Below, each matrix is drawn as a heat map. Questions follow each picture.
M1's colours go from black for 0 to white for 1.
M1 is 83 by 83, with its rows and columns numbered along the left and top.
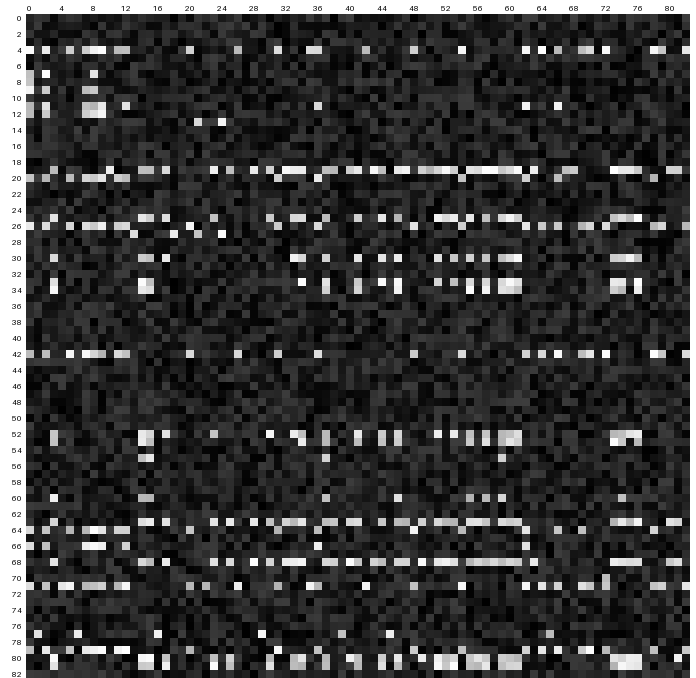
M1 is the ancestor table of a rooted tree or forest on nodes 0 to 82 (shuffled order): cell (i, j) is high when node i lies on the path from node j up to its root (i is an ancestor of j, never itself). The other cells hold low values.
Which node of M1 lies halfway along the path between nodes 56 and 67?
63
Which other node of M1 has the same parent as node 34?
44
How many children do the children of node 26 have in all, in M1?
3
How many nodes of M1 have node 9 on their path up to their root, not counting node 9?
4
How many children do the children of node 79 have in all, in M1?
4
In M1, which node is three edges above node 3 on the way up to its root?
53
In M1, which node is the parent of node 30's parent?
25
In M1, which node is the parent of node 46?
60
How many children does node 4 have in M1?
2
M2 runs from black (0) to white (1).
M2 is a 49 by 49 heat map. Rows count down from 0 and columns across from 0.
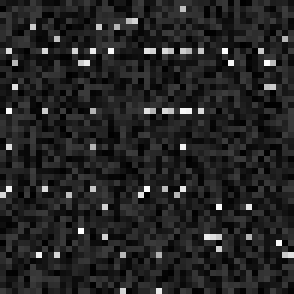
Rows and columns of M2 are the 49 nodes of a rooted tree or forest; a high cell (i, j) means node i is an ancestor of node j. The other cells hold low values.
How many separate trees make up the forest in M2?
8
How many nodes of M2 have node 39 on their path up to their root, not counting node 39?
5
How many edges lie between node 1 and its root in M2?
4
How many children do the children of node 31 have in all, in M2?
2
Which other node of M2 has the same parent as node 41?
17
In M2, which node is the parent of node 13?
38
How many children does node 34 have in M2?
2
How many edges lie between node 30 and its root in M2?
5
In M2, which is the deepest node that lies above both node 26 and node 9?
42
